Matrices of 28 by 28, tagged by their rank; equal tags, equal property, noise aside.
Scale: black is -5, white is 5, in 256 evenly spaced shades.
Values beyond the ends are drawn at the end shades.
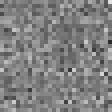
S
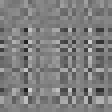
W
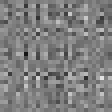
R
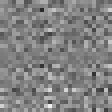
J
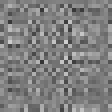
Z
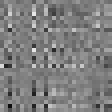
Z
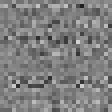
J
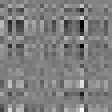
W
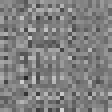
J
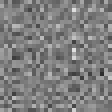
J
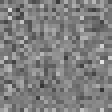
S
